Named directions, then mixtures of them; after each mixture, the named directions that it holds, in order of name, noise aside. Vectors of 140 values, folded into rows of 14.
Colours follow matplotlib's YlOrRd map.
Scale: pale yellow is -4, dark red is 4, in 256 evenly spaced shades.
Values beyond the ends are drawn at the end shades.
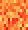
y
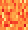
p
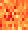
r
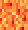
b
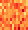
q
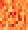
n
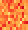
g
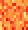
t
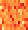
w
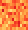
g, n, w.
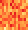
n, q.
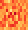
n, r.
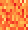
p, t.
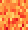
y.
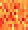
q, r.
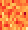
p, q, t.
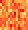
n, q.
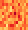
n.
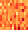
q.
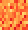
g, p, q.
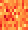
r.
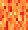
n.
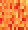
b, q.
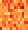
g, w.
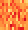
b, n, q.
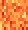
t.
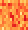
b, n, w.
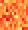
r, t.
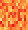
n.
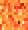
w.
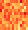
q, r, w.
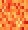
b, g, t.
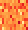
w.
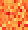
g, y.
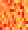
g, p, y.
